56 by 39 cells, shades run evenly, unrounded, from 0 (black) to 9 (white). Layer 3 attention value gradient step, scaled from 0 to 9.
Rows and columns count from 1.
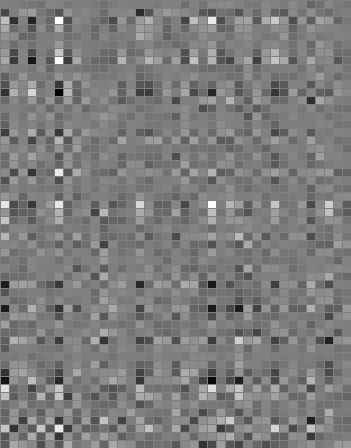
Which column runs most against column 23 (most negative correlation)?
13
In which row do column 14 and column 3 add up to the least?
53
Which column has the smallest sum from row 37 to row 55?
1
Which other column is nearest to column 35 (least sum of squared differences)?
14
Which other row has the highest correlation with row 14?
9
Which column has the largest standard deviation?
7
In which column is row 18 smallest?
4
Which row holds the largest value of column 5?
54
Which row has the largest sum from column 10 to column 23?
8
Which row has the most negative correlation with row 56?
50
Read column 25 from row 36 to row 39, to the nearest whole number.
4 4 4 4
